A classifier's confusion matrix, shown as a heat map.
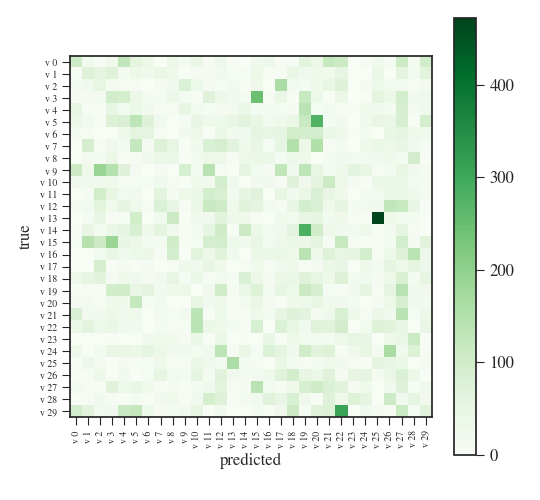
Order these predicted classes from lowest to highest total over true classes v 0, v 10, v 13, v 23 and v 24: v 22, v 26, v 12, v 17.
v 17, v 22, v 26, v 12
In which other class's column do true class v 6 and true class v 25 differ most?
v 13
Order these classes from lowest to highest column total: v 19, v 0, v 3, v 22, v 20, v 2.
v 0, v 2, v 3, v 22, v 20, v 19
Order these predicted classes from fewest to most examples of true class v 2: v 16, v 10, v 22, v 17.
v 16, v 10, v 22, v 17
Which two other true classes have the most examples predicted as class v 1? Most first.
v 15, v 7
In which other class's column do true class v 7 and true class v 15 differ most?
v 3
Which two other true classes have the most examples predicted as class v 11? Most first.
v 9, v 12
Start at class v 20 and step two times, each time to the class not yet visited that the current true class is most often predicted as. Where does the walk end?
v 19
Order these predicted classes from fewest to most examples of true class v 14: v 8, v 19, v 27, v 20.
v 8, v 27, v 20, v 19
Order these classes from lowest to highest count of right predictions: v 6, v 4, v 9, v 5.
v 4, v 6, v 9, v 5
